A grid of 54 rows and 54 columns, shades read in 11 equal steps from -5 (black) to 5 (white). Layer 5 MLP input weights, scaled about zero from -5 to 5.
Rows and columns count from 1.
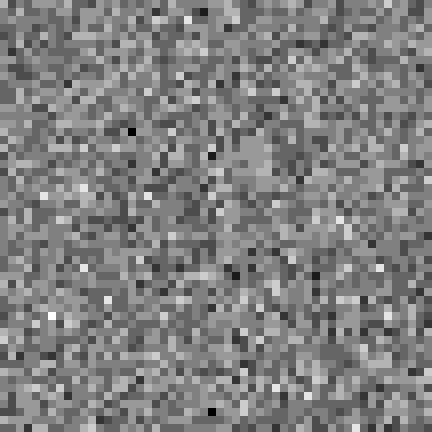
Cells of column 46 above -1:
33
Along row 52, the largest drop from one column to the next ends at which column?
27
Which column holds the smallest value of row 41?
54
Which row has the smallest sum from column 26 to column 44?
6
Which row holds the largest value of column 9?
41
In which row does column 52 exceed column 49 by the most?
42
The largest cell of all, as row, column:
40, 7
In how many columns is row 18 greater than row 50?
20
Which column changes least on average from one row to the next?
50
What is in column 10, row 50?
0
